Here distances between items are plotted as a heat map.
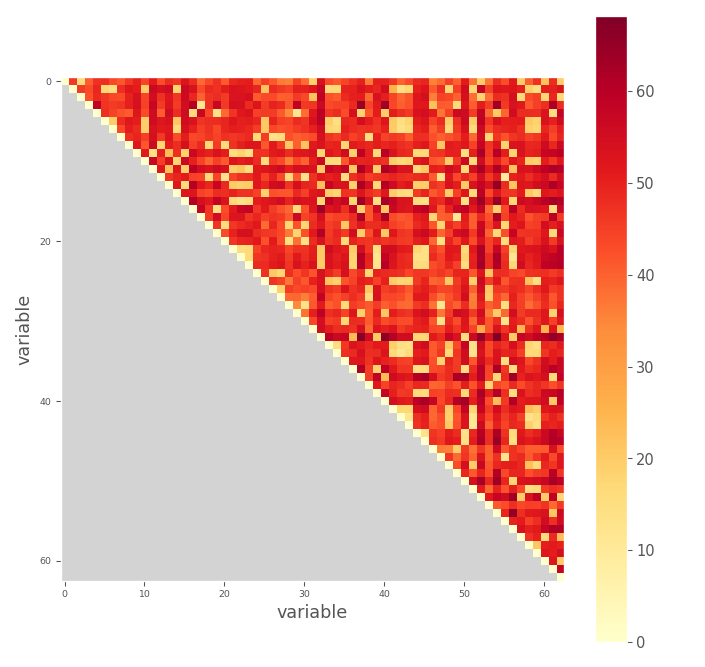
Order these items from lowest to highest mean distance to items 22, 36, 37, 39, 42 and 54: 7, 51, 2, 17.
51, 7, 2, 17
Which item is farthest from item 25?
52
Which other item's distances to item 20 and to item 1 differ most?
12
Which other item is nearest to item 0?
2
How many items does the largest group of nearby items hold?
15
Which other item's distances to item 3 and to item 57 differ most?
17
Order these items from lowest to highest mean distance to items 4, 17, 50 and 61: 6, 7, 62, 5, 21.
21, 7, 6, 5, 62
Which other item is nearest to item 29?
4
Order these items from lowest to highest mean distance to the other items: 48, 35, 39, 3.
48, 39, 35, 3
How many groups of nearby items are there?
7
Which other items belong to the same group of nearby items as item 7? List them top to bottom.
24, 26, 27, 38, 53
